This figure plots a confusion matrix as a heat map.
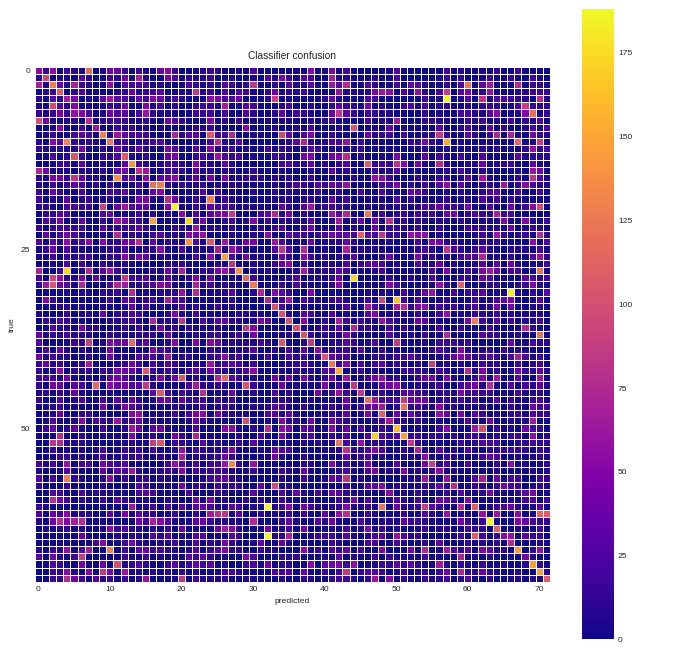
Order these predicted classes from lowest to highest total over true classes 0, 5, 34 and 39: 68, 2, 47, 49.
49, 47, 68, 2
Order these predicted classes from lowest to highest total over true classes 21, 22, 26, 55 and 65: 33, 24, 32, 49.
33, 24, 49, 32
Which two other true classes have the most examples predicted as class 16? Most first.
21, 52
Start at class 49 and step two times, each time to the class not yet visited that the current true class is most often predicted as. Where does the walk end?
44
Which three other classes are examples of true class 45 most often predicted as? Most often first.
17, 23, 42
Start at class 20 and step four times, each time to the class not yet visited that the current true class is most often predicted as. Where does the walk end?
48
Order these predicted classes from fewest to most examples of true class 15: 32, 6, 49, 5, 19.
32, 49, 6, 19, 5
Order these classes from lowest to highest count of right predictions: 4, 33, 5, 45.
5, 4, 45, 33
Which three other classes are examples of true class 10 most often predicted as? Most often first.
57, 4, 67
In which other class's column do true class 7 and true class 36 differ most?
0
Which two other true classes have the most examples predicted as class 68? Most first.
5, 36
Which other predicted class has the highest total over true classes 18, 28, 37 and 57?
4
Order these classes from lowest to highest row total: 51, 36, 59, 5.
59, 36, 5, 51
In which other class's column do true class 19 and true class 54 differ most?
70
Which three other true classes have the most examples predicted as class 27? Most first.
55, 20, 9
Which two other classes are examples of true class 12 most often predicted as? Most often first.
5, 43
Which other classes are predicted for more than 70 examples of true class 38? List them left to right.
7, 13, 34, 50
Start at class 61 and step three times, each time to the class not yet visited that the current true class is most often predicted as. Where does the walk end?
62
